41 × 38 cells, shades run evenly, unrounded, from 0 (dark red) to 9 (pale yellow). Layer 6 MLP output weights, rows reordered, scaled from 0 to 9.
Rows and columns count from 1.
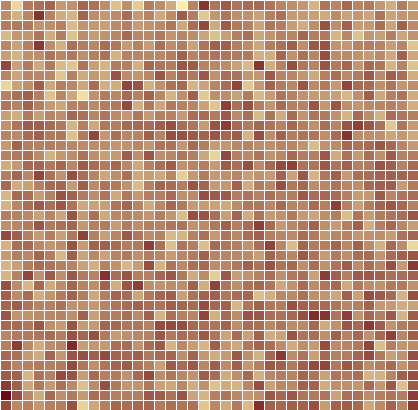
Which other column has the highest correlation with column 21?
3
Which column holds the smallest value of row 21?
31
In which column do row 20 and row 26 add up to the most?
1
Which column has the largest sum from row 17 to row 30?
17
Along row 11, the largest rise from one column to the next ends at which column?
13
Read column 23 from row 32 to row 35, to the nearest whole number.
3 4 6 4
